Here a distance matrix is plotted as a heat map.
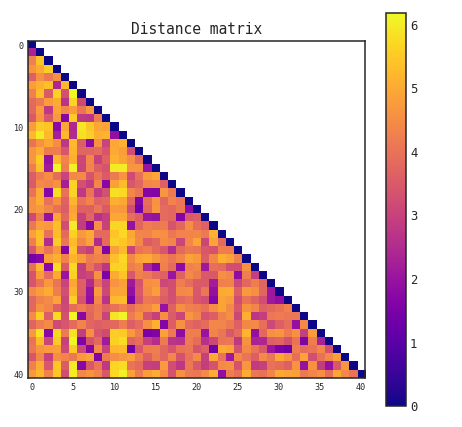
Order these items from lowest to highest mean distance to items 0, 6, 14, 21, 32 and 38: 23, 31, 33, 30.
33, 31, 30, 23
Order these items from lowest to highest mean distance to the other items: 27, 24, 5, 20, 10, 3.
27, 20, 24, 3, 10, 5
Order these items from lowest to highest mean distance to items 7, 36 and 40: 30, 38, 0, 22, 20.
22, 30, 20, 0, 38
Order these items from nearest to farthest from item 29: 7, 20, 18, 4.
7, 4, 20, 18
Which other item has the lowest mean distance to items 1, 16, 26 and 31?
0
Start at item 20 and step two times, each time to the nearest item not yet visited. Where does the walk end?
19
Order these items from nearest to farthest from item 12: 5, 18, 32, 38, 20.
20, 32, 18, 38, 5
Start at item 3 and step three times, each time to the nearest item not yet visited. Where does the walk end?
5
